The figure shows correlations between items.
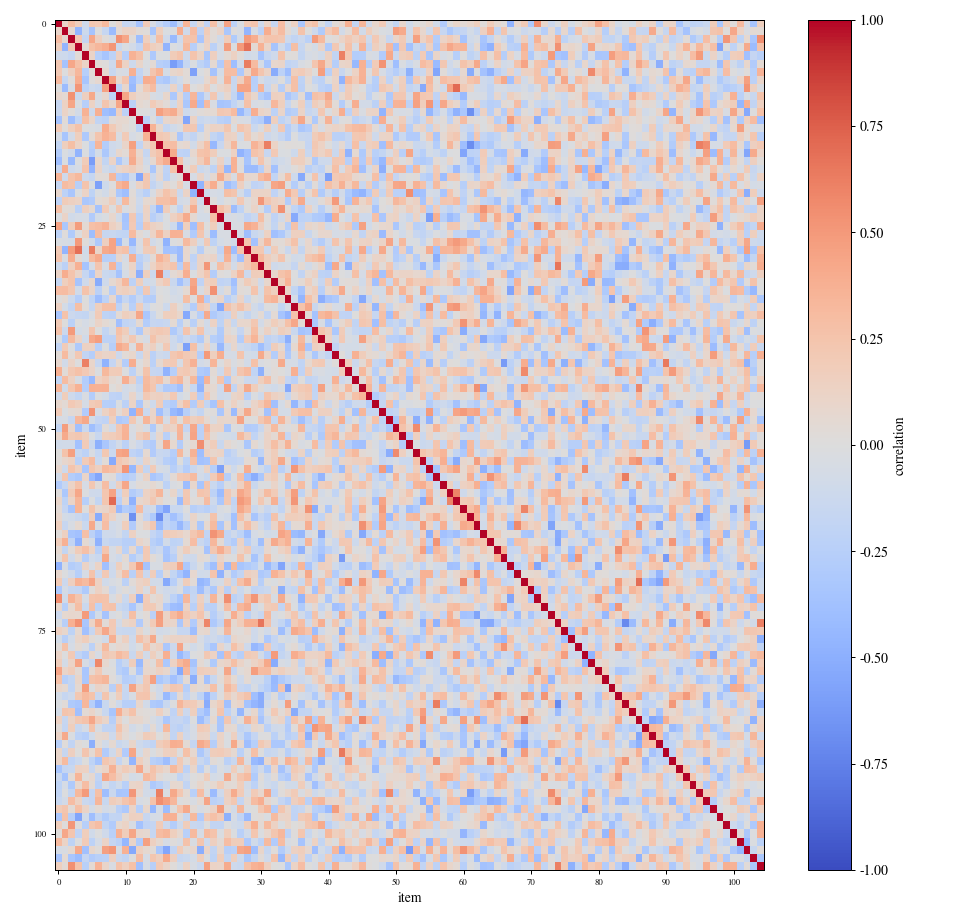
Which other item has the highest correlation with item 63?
23
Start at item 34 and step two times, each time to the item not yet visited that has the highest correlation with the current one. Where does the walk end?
56
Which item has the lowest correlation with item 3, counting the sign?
98
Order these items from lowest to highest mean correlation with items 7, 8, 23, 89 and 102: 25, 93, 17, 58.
17, 25, 58, 93
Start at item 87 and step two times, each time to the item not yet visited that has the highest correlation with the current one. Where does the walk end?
2
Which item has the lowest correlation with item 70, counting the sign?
33
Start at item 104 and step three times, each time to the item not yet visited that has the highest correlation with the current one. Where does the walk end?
22
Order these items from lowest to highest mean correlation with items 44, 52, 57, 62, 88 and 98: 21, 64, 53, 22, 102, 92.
21, 92, 102, 64, 53, 22
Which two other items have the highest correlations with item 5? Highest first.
28, 48
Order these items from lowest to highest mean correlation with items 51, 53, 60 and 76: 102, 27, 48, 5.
5, 48, 27, 102
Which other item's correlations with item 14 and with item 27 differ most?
97
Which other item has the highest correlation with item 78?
55
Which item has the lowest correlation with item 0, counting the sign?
67
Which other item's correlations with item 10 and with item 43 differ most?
69
